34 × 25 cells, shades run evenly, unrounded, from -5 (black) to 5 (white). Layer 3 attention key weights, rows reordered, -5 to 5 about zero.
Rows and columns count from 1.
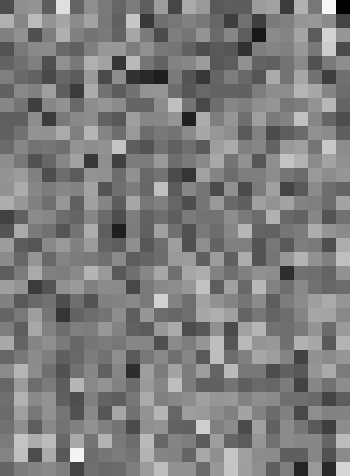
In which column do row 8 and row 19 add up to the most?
13
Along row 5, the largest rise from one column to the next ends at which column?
10
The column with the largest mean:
7
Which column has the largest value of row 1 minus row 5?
24
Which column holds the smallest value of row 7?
6
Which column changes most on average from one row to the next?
15
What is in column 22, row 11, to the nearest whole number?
1
